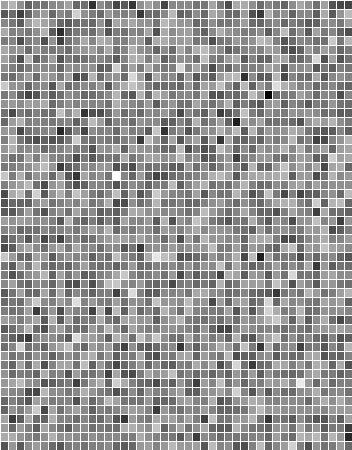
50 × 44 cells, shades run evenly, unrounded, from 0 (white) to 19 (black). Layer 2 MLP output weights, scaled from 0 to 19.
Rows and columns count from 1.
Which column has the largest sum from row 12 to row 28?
30
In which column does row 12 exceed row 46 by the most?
33
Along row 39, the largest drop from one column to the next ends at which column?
34
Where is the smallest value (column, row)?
15, 20
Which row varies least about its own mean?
26
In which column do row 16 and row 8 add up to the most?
40
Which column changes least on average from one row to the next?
13
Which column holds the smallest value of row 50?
37
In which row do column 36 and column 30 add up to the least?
41
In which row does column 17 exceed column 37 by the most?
50
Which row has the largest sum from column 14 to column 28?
19
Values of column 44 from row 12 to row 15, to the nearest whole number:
11 12 10 12
